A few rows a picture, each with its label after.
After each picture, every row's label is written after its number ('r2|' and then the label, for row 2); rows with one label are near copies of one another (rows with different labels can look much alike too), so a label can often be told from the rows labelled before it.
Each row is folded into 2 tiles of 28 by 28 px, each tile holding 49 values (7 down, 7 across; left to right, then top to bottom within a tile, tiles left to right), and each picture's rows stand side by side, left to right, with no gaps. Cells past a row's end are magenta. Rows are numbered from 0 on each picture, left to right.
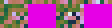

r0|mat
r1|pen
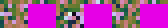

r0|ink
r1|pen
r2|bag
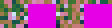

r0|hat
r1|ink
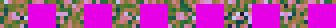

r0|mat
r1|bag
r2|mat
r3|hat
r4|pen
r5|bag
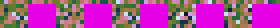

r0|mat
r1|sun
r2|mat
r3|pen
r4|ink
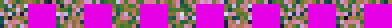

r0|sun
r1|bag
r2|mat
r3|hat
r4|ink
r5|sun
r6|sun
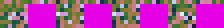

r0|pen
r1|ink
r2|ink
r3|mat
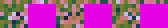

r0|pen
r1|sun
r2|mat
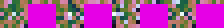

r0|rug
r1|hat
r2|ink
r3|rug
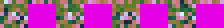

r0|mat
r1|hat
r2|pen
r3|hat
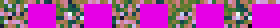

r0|sun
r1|hat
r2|sun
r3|pen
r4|hat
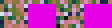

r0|ink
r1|sun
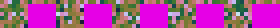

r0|rug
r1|ink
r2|mat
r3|bag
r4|rug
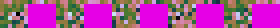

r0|pen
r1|hat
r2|ink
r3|sun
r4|hat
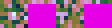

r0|hat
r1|bag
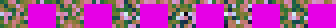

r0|bag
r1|bag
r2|hat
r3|pen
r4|ink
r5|hat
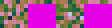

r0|sun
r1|hat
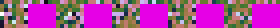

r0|ink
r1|pen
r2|bag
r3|ink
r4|mat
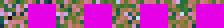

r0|sun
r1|bag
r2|mat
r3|rug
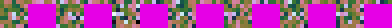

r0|hat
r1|mat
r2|ink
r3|rug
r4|bag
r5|rug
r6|ink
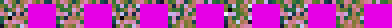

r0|sun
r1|sun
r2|sun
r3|bag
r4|ink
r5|sun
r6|bag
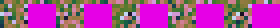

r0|ink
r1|sun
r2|pen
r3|bag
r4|pen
